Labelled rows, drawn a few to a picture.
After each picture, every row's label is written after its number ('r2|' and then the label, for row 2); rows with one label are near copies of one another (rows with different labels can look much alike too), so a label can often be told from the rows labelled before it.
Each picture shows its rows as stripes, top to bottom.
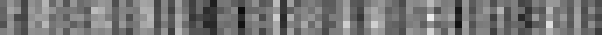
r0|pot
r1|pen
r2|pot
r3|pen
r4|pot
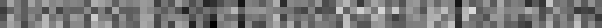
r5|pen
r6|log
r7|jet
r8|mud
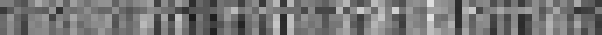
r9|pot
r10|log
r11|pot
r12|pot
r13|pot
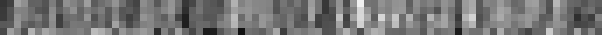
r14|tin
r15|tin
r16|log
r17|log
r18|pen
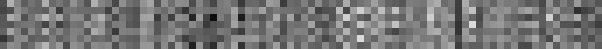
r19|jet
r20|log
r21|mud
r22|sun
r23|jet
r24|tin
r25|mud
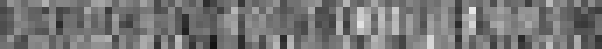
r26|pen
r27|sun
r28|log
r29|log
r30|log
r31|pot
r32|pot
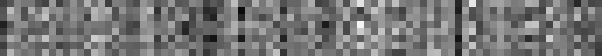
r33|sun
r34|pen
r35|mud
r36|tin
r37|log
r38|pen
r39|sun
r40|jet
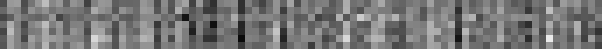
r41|mud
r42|pen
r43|log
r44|mud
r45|jet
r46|pen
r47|jet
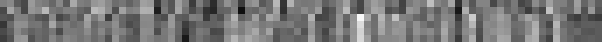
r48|pot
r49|pen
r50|sun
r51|tin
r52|tin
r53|tin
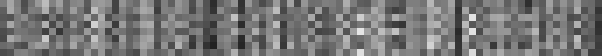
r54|mud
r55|jet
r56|sun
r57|jet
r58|sun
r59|jet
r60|pot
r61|sun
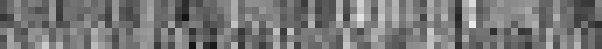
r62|log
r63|log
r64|log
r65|sun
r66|pot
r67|jet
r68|mud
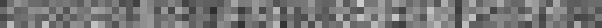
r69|tin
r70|pot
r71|log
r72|jet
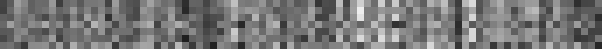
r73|log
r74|tin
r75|sun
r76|jet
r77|sun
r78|log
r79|pot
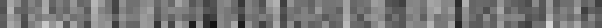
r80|jet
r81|jet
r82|pen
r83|mud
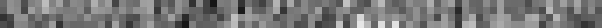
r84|mud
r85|pen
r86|tin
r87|log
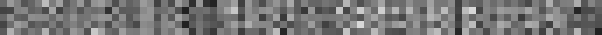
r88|mud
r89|log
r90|pot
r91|tin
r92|jet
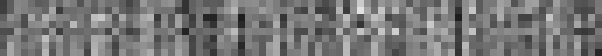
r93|tin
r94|log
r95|pen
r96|pot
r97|log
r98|mud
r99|jet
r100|jet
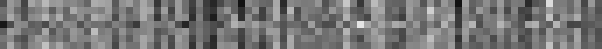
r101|pen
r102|pot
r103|mud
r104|tin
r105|jet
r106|pot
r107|mud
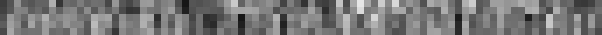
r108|log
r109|tin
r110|pen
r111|pen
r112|jet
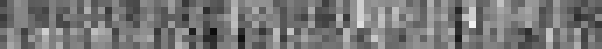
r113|tin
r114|sun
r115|log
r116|sun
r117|mud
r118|pen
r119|mud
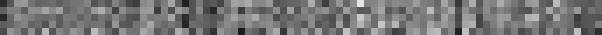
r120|tin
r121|mud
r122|tin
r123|log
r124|jet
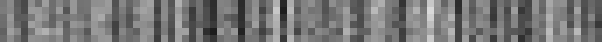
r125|pot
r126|pot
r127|pot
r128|pot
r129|mud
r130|pot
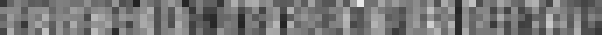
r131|tin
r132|pot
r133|pen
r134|pot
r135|jet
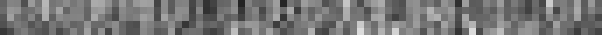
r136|pen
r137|mud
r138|jet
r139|tin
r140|sun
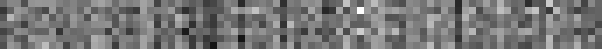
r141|pen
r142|tin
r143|jet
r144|pot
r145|log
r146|pen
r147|mud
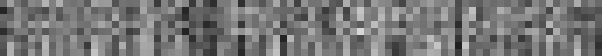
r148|mud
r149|tin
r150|log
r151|pen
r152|tin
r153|pot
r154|jet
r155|jet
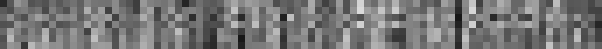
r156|tin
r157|sun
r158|pot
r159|sun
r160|jet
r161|jet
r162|pen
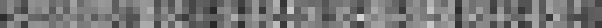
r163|pot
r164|pot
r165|tin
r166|pot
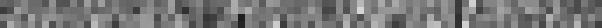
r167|sun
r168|tin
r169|pen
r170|jet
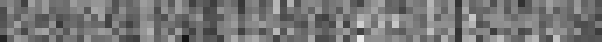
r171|pot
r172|jet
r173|sun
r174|log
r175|pot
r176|tin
